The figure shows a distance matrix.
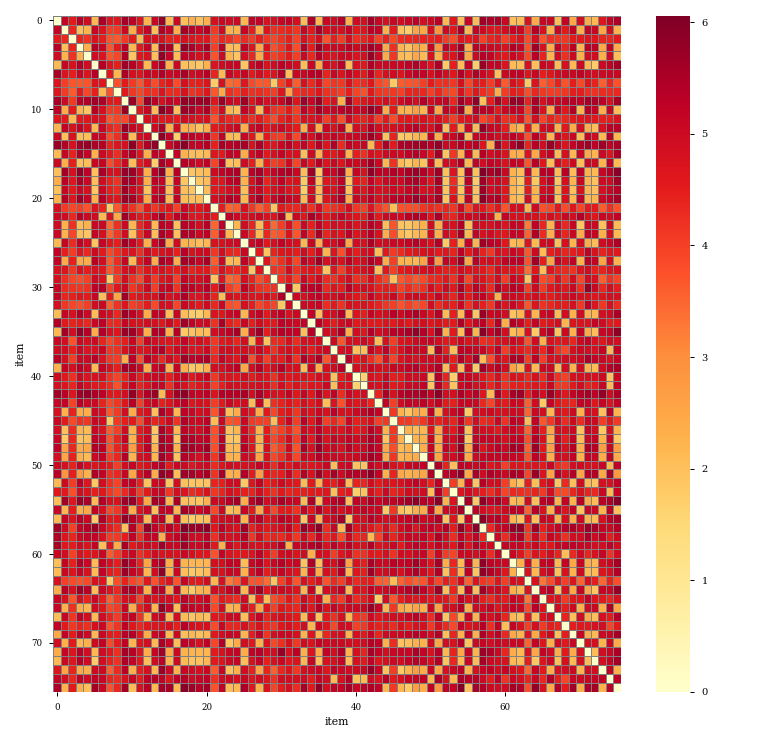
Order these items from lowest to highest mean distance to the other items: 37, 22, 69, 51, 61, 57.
69, 61, 51, 37, 22, 57
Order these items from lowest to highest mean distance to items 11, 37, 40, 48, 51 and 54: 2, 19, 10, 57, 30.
2, 10, 19, 30, 57
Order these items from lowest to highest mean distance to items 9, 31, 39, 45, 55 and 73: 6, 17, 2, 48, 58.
48, 2, 6, 58, 17
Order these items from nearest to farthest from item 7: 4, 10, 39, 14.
4, 10, 14, 39
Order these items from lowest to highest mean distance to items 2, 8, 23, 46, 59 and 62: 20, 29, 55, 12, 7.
55, 7, 29, 12, 20
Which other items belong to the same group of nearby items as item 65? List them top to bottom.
26, 28, 36, 43
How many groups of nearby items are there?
11
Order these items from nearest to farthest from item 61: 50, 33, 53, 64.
33, 64, 53, 50
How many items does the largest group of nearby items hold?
22
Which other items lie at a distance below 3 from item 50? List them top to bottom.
37, 40, 41, 53, 74
